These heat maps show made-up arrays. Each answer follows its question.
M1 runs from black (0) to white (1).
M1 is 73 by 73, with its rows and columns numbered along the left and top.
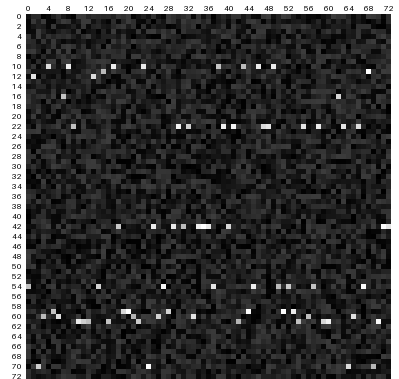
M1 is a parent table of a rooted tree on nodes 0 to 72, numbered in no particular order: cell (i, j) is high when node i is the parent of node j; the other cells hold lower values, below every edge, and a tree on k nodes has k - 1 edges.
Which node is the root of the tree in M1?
61
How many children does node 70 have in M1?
4
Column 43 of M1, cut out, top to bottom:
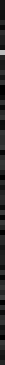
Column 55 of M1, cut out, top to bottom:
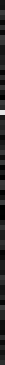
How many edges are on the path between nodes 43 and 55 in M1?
4
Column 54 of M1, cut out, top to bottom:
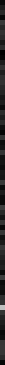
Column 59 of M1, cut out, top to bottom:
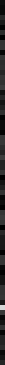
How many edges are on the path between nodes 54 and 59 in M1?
2
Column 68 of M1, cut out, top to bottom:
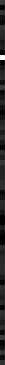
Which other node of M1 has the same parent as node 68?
15
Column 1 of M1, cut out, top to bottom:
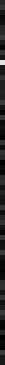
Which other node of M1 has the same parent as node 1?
13
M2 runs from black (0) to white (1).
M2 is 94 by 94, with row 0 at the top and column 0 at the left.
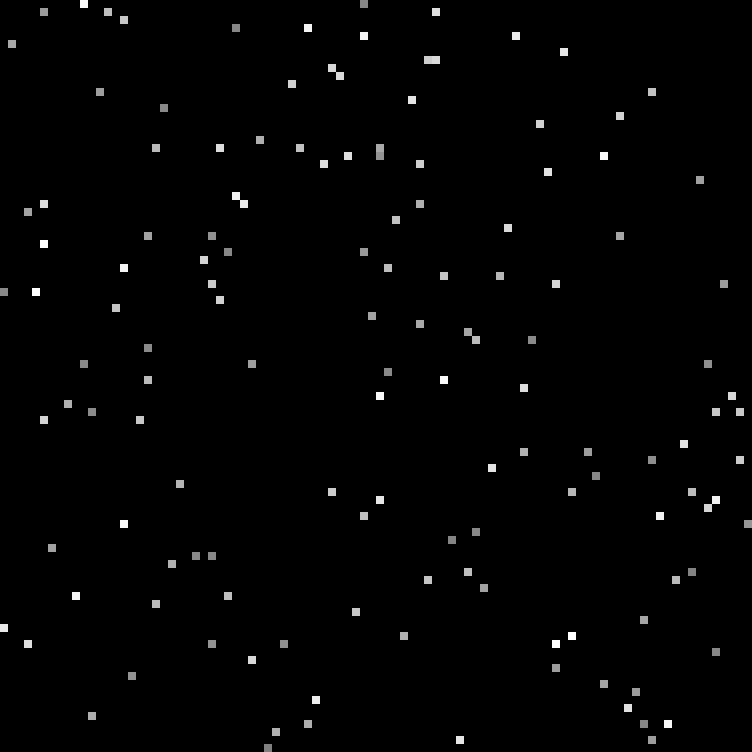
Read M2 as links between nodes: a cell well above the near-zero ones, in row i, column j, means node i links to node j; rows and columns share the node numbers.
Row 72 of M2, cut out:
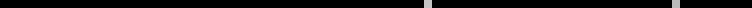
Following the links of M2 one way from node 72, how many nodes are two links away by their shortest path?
1
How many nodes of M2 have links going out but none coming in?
4
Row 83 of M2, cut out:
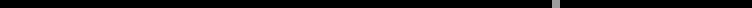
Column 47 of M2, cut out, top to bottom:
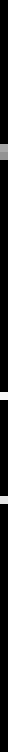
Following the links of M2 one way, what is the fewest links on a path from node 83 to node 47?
5
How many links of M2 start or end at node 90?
4
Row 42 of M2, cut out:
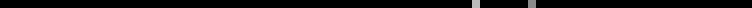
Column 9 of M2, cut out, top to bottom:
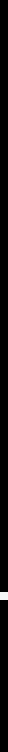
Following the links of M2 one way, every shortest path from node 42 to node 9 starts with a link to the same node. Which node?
node 59
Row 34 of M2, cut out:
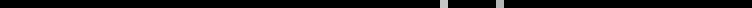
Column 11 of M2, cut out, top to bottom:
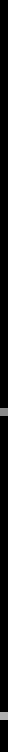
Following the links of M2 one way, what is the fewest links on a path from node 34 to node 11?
3
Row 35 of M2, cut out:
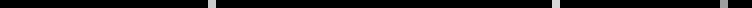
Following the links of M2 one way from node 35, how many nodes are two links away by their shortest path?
5
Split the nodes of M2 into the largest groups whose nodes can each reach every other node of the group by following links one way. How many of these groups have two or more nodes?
9
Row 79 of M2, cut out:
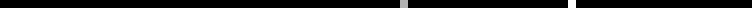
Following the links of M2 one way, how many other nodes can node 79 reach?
7
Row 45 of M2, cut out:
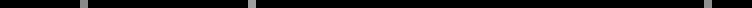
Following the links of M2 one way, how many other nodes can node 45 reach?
11
